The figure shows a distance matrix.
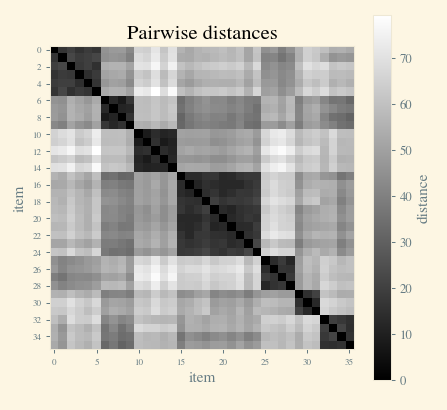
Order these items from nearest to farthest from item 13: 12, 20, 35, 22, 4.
12, 20, 22, 35, 4
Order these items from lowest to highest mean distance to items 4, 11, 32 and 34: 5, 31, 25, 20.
20, 5, 25, 31
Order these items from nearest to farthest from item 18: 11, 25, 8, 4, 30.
8, 11, 4, 30, 25
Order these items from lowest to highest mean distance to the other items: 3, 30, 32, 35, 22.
22, 35, 3, 32, 30
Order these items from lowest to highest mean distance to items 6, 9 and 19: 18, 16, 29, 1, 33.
16, 18, 29, 33, 1
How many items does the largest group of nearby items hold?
10
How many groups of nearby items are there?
7
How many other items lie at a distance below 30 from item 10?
4
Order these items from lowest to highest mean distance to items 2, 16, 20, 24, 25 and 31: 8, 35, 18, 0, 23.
23, 18, 8, 0, 35
